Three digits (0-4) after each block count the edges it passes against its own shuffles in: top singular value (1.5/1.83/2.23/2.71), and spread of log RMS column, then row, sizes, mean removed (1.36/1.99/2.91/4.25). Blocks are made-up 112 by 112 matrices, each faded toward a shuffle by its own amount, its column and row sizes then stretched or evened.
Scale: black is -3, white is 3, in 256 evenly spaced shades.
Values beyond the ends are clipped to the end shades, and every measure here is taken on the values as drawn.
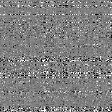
2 2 4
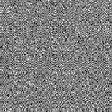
4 1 0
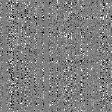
1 4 2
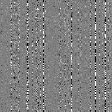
4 4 0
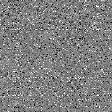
2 1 2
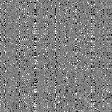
4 3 1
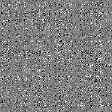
2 3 3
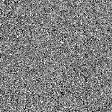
0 1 1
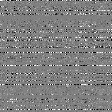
4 1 4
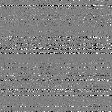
3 1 4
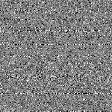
2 0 3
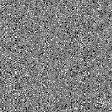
3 2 0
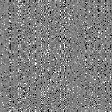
4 3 0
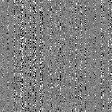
2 4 0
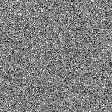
1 0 0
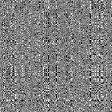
4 3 1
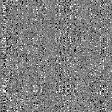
2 3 1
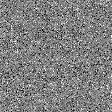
1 1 0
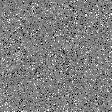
1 1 0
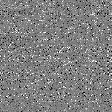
2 0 2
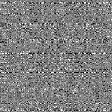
4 0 3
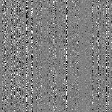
3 4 1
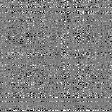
0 3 4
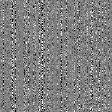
1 4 0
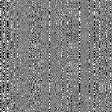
4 4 0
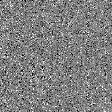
1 2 0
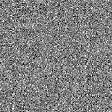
2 1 0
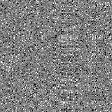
3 2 0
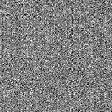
3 1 0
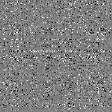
1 2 3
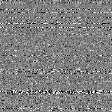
2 0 4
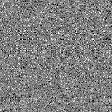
3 0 2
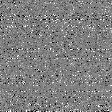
1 0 3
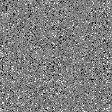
1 2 1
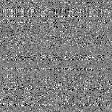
3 1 3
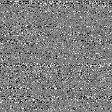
1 0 3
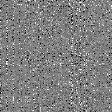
1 3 1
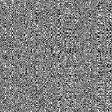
3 3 0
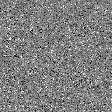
0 1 1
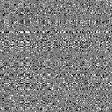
4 1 3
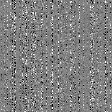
0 4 1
